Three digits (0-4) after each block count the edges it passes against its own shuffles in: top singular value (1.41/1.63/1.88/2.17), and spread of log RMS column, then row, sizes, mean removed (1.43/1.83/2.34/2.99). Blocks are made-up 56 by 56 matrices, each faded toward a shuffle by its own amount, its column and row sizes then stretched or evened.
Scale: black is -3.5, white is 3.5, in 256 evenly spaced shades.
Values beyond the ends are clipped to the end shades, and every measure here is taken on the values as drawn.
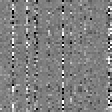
3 4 0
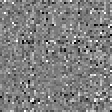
1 2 2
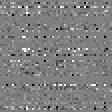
1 1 4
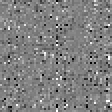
0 3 2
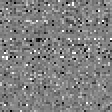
0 1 3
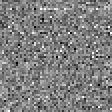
2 0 1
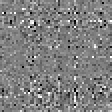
3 2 3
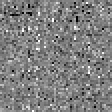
1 2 1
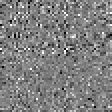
3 1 2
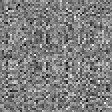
4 2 1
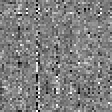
3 3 1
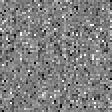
1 0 0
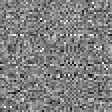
4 0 2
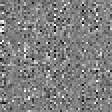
2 3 1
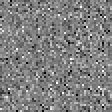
2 1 0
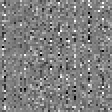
0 4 0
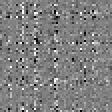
2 4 3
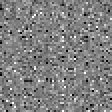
2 1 1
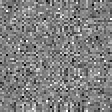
4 1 0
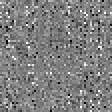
0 3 2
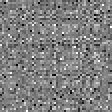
4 1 0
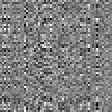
4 4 2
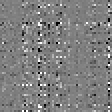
3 4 3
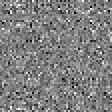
3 0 2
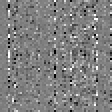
2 4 1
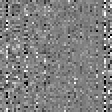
3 4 1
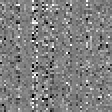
2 4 1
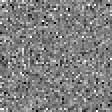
0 0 2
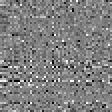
4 1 3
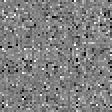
2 1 1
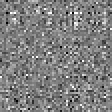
3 2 2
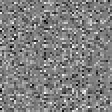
4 2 0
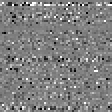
3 0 4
